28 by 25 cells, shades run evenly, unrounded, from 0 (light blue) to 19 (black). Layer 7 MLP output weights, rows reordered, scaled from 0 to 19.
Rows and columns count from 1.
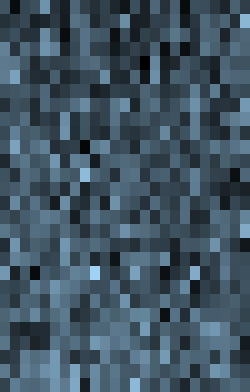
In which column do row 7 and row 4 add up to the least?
5
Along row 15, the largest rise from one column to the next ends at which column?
8
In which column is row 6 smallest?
2
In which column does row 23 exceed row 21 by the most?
19
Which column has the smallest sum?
6
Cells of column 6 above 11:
15
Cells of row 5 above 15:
5
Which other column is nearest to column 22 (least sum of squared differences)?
21
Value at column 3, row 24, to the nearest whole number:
16
